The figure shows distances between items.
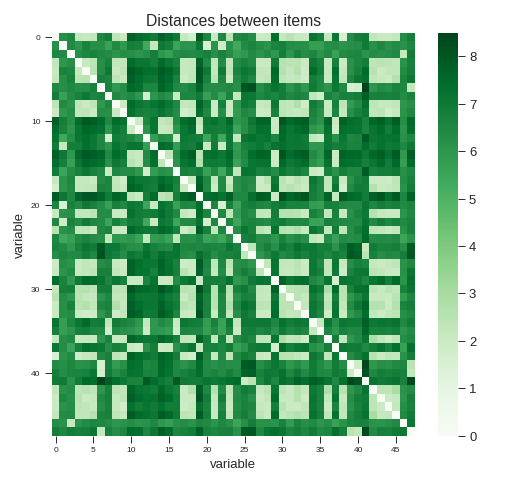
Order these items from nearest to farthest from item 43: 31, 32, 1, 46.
31, 32, 46, 1
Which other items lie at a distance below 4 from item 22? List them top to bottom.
1, 13, 20
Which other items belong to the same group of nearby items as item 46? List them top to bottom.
2
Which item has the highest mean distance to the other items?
41
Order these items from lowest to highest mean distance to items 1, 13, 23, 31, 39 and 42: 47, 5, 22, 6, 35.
5, 22, 6, 47, 35
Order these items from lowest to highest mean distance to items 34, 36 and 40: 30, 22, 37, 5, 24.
24, 5, 30, 22, 37
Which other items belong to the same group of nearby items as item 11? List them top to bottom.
10, 14, 15, 19, 29, 37
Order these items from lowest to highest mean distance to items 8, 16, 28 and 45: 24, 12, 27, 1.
27, 24, 12, 1
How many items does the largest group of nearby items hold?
22
